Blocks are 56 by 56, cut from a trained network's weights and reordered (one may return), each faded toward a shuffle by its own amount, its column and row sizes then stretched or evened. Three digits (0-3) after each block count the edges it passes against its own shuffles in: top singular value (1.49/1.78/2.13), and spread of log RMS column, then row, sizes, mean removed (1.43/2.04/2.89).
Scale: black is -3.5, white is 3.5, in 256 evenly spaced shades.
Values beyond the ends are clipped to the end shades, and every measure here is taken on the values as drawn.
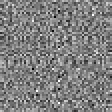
3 0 1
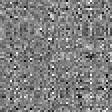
2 2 2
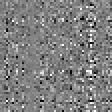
2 3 1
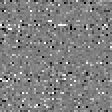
0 1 2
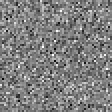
0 0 0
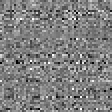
3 0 3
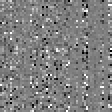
0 3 1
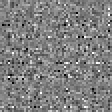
0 1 2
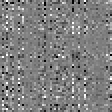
0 3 2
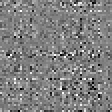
0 2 3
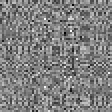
3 0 1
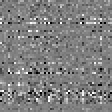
1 2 3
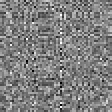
3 1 0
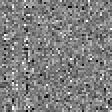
0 2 0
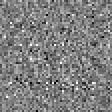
1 1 1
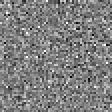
1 0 1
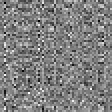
3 2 0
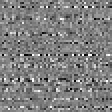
3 0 3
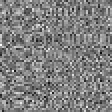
3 0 1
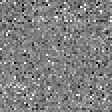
0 0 1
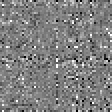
1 2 2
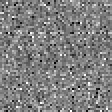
1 1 1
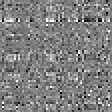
3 2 2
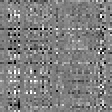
3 3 2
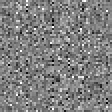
1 2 0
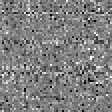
2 1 1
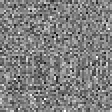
2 0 0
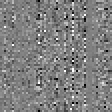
0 3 1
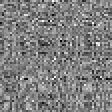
3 0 2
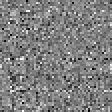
1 1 1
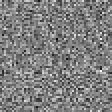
3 0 1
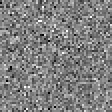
0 0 0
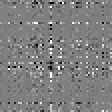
2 3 3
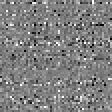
0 1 3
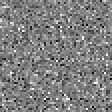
0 0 1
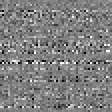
1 0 3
